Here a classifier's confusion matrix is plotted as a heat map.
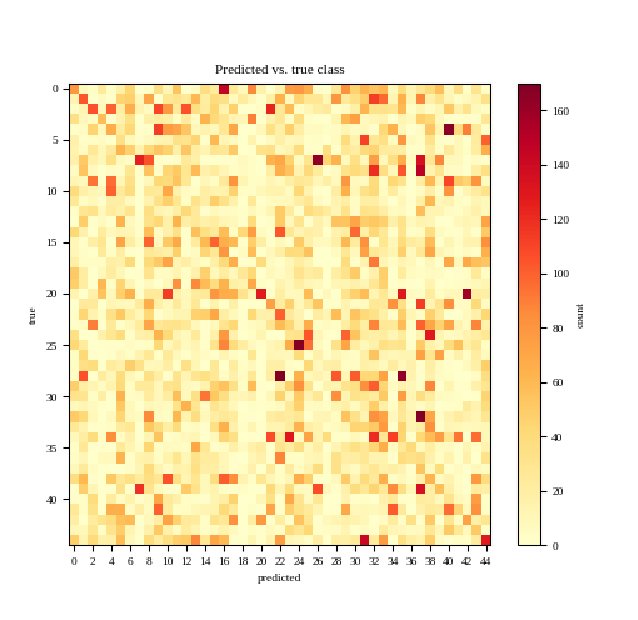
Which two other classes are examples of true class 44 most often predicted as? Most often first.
31, 13
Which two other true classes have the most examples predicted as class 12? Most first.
2, 31
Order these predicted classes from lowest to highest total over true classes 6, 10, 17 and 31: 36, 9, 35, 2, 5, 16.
36, 2, 35, 16, 9, 5
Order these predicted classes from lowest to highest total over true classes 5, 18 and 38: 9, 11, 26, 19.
26, 9, 19, 11
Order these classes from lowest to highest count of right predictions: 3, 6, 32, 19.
6, 3, 19, 32
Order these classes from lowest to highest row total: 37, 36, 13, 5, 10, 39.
37, 36, 5, 10, 13, 39
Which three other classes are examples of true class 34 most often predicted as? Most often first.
23, 32, 21
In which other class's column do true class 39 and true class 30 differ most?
7
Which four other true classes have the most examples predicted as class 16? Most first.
0, 38, 25, 24
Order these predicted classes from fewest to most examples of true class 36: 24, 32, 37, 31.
24, 32, 31, 37
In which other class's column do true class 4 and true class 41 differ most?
42
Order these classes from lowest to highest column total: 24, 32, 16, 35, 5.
5, 24, 16, 35, 32
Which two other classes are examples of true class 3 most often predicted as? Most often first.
19, 30
